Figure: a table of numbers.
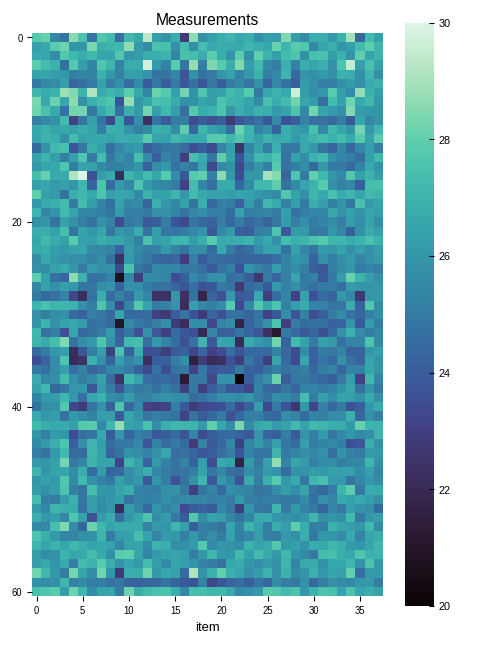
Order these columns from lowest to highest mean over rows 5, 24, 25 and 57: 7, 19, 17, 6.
19, 17, 6, 7
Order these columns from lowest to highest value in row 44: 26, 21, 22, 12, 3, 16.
22, 12, 16, 21, 26, 3
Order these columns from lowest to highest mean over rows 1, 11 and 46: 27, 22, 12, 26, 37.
22, 12, 27, 37, 26
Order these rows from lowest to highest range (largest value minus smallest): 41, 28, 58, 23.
23, 41, 28, 58
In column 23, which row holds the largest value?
6
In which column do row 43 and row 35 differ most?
17
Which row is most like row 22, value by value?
11
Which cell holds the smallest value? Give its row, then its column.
37, 22
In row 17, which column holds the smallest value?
3
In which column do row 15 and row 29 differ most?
5
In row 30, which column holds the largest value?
9
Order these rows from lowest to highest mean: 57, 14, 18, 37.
37, 14, 18, 57
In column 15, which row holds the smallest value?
31
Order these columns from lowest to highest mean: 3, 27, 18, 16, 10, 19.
16, 19, 18, 27, 10, 3
